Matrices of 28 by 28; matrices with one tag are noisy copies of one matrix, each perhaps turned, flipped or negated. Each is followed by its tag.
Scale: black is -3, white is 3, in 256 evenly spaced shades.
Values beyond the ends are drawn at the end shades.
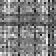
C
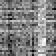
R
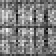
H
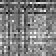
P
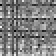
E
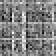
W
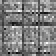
W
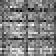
H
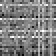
E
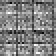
W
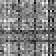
C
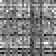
C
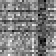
R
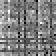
E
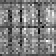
H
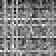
E
